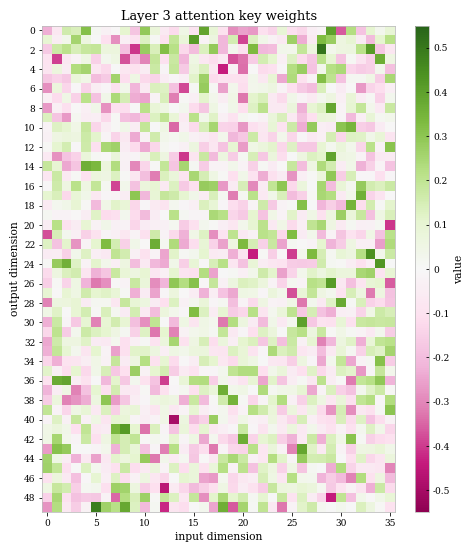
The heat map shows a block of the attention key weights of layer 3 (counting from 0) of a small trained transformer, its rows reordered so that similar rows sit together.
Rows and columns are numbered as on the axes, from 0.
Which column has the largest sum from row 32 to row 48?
1
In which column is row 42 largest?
20
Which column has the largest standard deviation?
29
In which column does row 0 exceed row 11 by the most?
16
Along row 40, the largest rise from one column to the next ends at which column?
14
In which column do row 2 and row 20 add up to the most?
28
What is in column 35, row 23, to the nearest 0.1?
0.2
